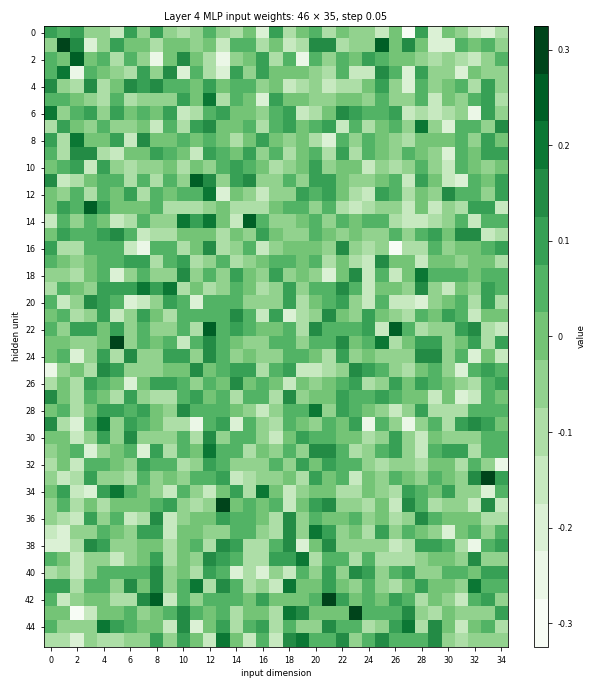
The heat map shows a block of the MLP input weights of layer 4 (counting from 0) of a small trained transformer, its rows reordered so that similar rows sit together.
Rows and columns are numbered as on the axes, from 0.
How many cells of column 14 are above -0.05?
31
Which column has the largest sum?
12
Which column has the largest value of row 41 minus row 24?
32
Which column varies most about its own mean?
2
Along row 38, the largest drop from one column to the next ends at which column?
19
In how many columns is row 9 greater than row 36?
18
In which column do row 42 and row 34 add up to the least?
9
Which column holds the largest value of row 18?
28
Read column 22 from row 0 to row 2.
0 -0.1 0.05
